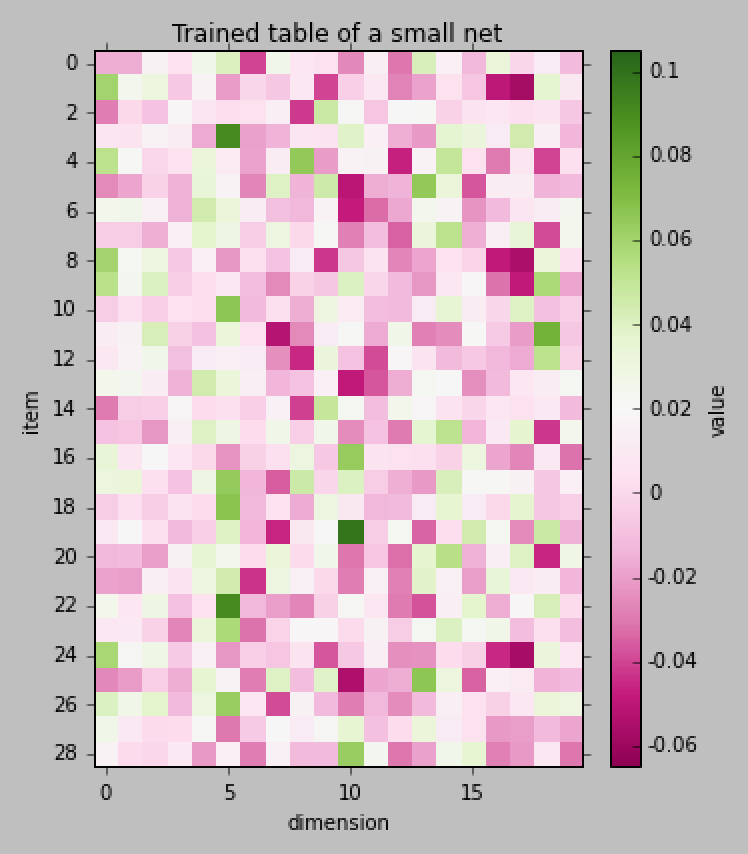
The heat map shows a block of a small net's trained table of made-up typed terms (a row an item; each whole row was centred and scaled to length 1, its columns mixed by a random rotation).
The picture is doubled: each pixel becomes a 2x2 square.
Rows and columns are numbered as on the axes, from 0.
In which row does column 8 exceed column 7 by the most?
17
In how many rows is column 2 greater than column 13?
13
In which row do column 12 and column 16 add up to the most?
19
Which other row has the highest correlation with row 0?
21
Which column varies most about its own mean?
10
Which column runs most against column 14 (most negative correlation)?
18
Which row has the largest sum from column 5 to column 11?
3
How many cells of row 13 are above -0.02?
17
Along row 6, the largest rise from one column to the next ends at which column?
4
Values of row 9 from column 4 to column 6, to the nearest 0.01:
0 0.01 -0.01
